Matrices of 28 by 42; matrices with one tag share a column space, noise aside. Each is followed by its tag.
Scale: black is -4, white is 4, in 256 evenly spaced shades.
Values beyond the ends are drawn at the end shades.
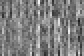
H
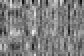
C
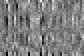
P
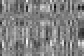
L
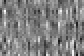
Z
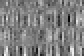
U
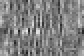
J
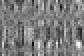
L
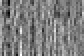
H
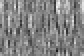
J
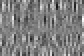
P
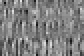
Z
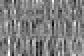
Z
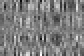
P
